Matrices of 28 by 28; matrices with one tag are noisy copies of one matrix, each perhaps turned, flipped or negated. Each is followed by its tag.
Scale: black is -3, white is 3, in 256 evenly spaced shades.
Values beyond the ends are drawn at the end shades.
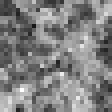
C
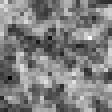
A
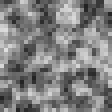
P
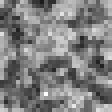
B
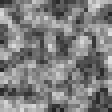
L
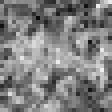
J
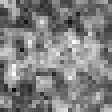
J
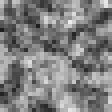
B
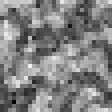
A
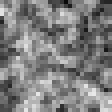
C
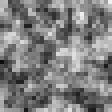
B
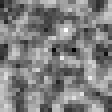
L
